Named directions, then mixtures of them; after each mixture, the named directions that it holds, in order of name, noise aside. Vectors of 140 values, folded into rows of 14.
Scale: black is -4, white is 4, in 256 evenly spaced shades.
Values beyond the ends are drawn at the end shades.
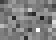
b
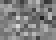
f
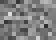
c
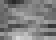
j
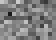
c.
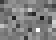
b.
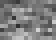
b, j.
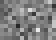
b, f.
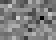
b, f.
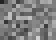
b, c.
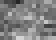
c, j.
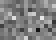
b, c.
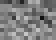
b, f, j.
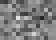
b, c, f.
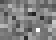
b.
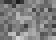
c, f, j.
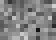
b, f, j.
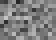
c, f.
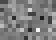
b.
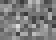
f.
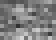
b, j.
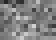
c, f, j.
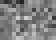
c, f, j.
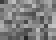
b, c, j.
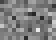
b.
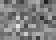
f.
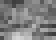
j.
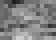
j.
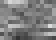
j.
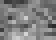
f, j.
